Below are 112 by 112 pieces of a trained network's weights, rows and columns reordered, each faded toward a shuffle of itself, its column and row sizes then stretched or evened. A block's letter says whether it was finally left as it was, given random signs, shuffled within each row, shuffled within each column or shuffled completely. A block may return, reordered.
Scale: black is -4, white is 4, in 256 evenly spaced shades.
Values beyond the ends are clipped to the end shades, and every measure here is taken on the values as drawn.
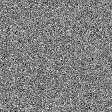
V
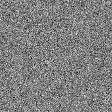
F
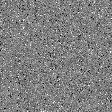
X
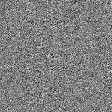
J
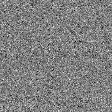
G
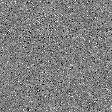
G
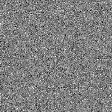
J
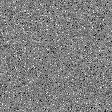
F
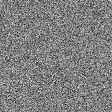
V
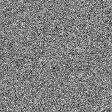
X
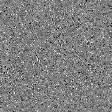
J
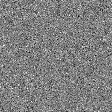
V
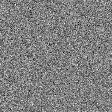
X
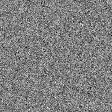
X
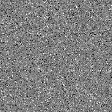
J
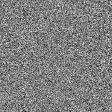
X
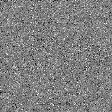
J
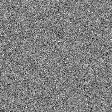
X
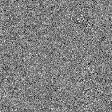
J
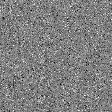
X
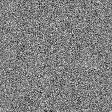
X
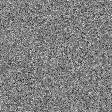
F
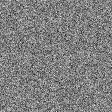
F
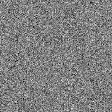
J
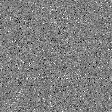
G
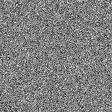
F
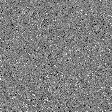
V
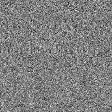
J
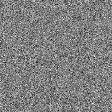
J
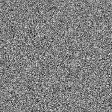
J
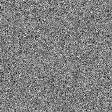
G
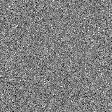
X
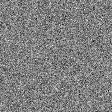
V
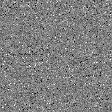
J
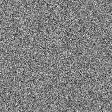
V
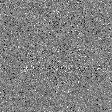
G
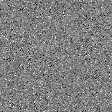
X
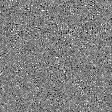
V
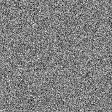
X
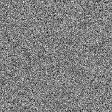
J
